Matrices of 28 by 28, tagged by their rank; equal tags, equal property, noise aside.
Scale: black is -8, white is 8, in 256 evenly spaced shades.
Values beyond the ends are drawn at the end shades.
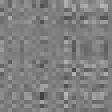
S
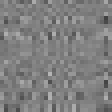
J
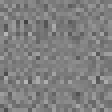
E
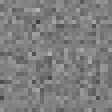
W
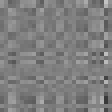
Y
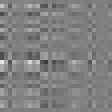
Y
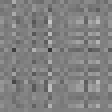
J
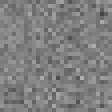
W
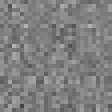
E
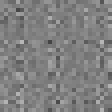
S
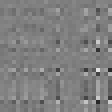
Y
